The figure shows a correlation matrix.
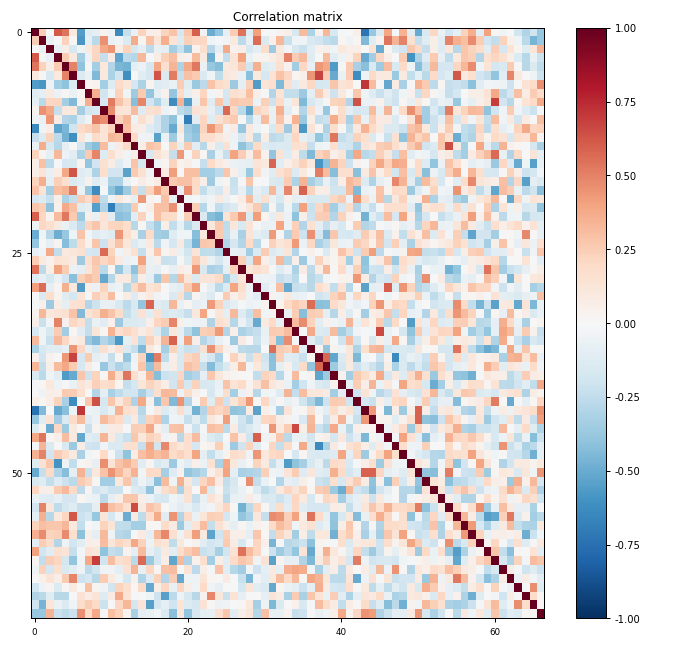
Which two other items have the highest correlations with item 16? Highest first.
5, 37
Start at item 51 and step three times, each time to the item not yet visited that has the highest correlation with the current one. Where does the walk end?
8
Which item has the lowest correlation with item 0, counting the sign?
43
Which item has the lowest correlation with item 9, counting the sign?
28
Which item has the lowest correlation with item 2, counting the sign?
45
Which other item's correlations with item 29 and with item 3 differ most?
33
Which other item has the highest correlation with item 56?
57
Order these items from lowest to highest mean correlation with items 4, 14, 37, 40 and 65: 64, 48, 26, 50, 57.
50, 64, 48, 57, 26
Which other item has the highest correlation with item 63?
65
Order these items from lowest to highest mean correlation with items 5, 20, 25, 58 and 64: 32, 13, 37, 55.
32, 55, 13, 37
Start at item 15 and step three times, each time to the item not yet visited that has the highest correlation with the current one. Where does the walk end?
55
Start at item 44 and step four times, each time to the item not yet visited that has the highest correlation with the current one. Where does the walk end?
66
